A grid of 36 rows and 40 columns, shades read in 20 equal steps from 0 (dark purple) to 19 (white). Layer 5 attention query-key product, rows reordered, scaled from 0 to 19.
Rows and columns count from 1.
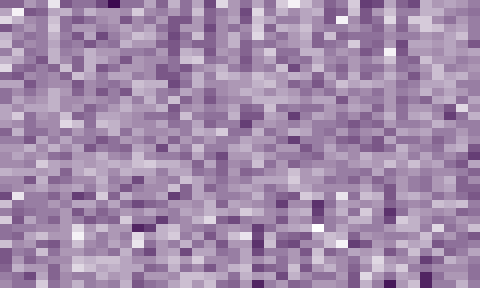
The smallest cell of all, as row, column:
1, 10
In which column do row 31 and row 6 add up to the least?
22
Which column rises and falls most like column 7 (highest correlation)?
15
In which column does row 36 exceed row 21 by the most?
39
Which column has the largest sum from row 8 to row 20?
17
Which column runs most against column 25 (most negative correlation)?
6
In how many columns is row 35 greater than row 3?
19
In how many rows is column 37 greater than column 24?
21
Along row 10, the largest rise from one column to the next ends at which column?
7
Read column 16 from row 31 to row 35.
13 5 11 8 14
